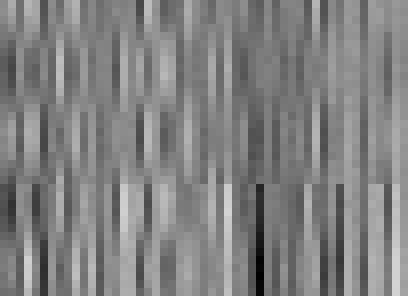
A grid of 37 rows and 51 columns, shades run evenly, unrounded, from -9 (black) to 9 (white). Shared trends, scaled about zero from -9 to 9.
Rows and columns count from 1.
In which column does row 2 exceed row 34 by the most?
33
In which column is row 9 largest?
8
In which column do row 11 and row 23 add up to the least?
2
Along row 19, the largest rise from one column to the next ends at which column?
19
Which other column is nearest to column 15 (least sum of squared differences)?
31
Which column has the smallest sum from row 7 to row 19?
32
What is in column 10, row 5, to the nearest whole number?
1
